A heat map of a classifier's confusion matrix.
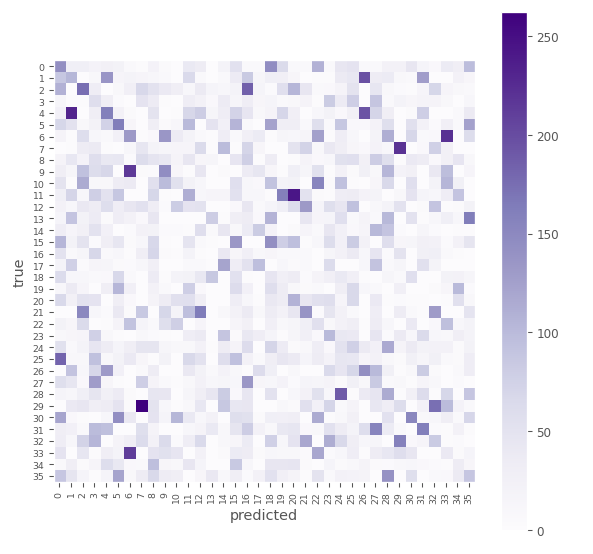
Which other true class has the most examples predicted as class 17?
14
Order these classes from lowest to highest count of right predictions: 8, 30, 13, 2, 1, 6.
8, 13, 1, 6, 30, 2
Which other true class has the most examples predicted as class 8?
34
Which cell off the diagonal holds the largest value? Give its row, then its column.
29, 7
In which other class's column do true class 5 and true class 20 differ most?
35
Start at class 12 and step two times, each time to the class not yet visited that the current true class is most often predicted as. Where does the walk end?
2
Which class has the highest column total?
0
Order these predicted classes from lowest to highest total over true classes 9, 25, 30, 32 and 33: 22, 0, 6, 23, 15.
23, 15, 22, 0, 6
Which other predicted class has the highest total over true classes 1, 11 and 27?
20
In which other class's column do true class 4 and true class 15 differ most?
1
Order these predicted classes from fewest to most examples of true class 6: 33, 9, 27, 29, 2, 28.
29, 27, 2, 28, 9, 33
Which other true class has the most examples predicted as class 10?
30
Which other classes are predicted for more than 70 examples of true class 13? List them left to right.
1, 18, 28, 35
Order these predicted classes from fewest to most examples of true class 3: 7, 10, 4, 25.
10, 4, 7, 25
